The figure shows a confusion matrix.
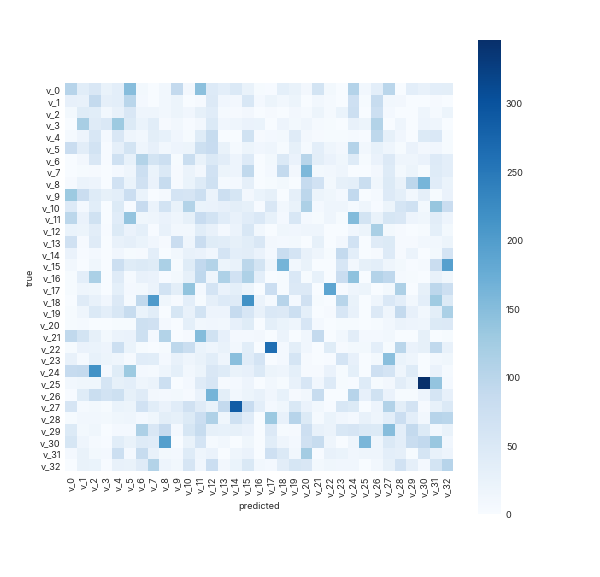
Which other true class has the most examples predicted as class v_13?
v_16
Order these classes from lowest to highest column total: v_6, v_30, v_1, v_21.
v_21, v_1, v_30, v_6
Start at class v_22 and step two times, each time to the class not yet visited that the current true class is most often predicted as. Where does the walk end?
v_10
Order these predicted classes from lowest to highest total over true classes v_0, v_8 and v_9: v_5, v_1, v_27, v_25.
v_25, v_1, v_27, v_5
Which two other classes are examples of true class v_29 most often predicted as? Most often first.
v_27, v_6
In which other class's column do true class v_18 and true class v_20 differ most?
v_15
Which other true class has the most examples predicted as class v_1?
v_3
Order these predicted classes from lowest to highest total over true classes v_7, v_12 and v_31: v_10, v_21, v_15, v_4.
v_21, v_10, v_4, v_15
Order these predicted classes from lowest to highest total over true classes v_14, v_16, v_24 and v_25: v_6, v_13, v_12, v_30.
v_6, v_12, v_13, v_30
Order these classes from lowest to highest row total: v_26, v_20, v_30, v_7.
v_20, v_7, v_26, v_30
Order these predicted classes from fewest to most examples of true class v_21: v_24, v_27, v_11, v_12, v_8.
v_27, v_24, v_12, v_8, v_11
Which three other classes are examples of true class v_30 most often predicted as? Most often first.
v_8, v_25, v_31
